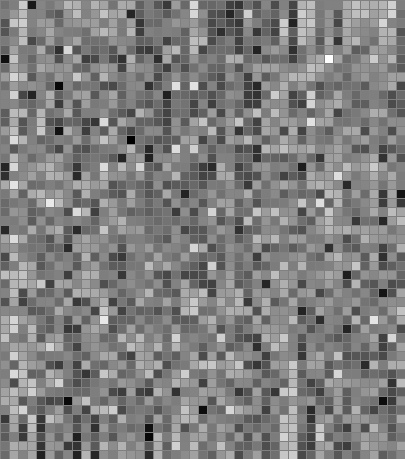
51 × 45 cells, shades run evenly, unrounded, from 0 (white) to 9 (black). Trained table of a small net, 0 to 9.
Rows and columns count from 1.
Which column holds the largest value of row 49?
17
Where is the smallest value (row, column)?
7, 37
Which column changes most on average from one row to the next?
29
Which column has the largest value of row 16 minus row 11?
15
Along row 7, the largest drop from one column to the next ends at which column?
2
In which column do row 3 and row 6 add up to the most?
33
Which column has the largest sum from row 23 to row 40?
43
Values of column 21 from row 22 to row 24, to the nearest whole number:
8 5 4
